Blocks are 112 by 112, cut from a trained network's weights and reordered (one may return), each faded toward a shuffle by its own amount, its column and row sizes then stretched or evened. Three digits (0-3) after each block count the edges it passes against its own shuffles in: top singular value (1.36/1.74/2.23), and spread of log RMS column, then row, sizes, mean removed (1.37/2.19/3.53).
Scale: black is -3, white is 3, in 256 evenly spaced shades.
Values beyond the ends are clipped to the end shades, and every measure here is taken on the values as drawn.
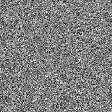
2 1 0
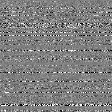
2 0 3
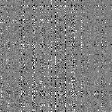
1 3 2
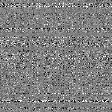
0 2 3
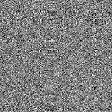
2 1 1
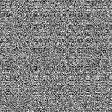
3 1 1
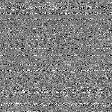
1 0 3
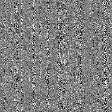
0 3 1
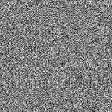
3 1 0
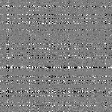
2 2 3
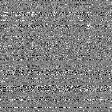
1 1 3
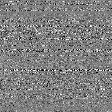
0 0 3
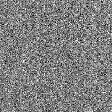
1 0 1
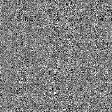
1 2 1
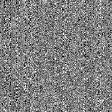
1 2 0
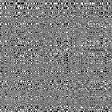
3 2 3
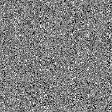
0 2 1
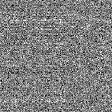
2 1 1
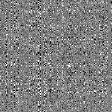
1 3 2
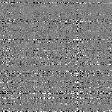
1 2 3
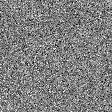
0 0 0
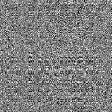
3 2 1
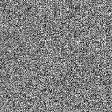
2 1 0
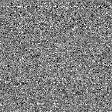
0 0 2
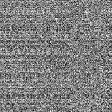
3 1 0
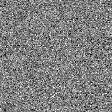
2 0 1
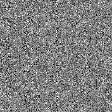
0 2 0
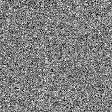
0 0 1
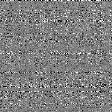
1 2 3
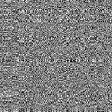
3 1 2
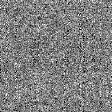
1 2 0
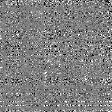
0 2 3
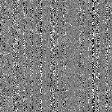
2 3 1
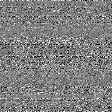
2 0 3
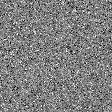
0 0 0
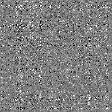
0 2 2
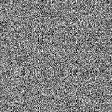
2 1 0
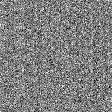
1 0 0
